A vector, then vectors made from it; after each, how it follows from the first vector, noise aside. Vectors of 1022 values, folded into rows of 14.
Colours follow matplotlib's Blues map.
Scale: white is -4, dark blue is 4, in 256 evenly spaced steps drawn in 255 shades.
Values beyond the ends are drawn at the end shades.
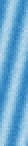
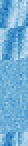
wrapped around, partly zeroed.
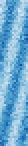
negated.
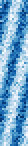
reversed, negated, scaled up.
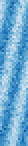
negated.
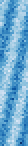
negated.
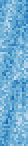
wrapped around, partly zeroed.
